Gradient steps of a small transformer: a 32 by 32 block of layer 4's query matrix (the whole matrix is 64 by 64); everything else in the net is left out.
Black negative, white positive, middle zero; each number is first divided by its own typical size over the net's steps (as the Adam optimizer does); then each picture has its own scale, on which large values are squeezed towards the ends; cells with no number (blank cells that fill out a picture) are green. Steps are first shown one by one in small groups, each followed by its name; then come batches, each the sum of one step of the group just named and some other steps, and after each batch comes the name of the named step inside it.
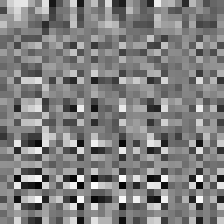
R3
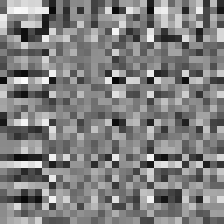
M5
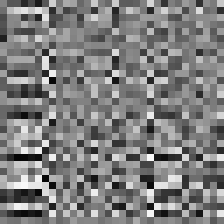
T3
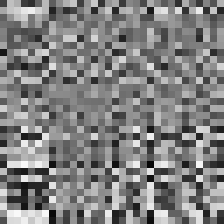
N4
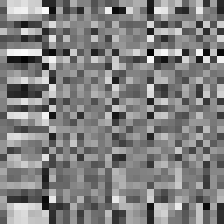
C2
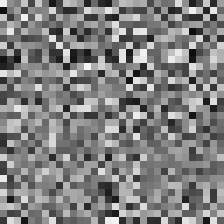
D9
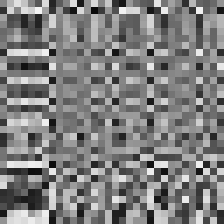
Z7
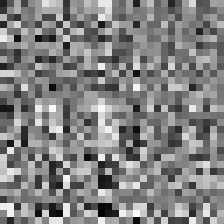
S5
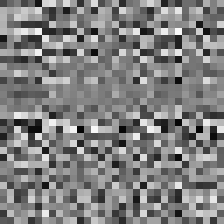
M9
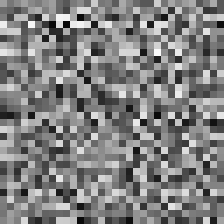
R3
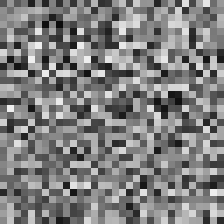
N4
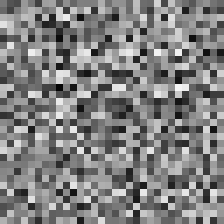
M9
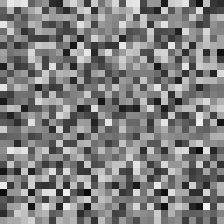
Z7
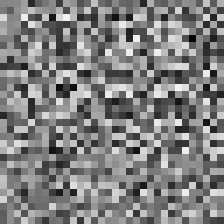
N4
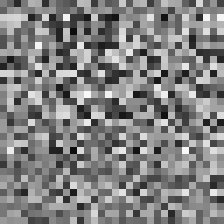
R3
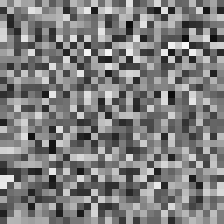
Z7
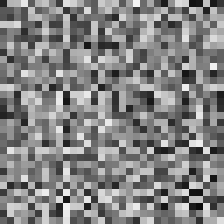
S5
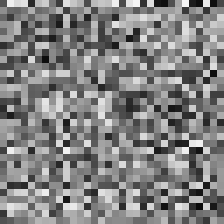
S5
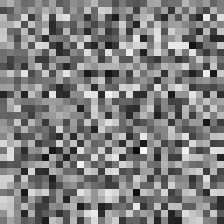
S5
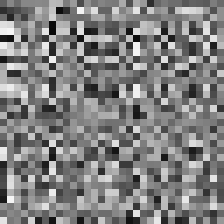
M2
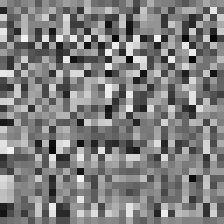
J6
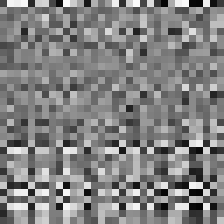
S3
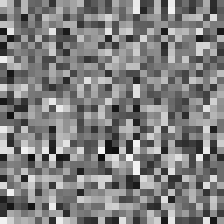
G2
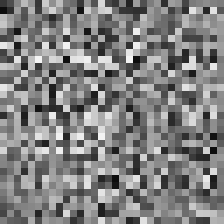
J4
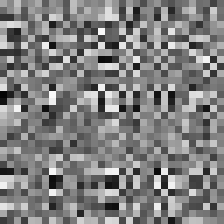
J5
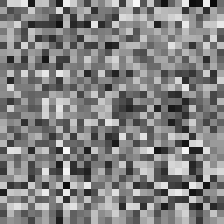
S3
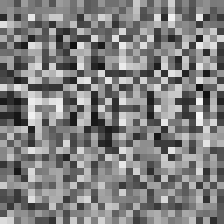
G2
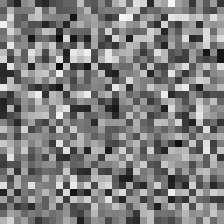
G2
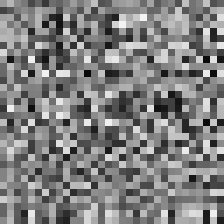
J6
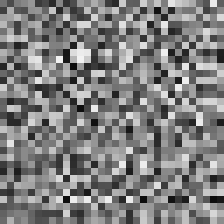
J4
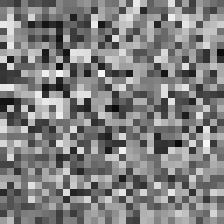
G2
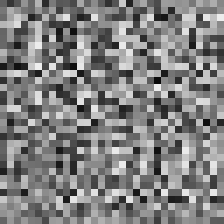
J5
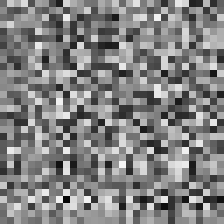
S3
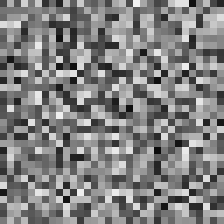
S3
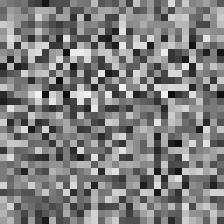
J5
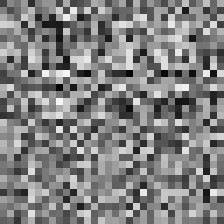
J4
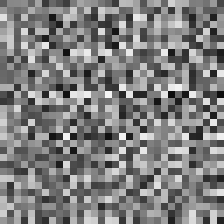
J5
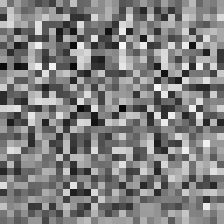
J5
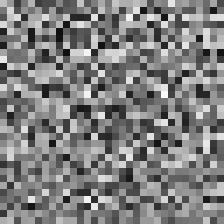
G2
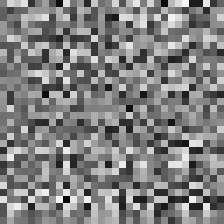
S3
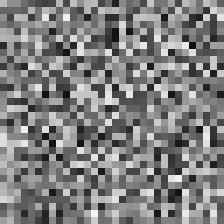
J6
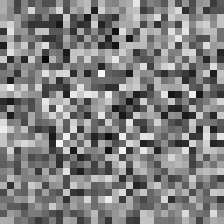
G2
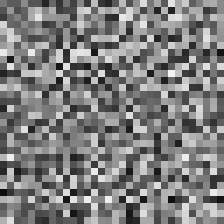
M2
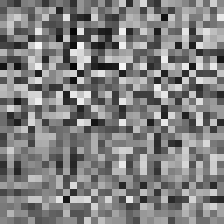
M2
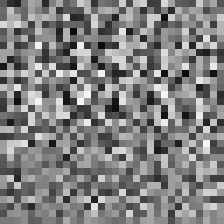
J6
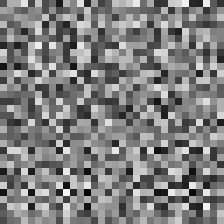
S3
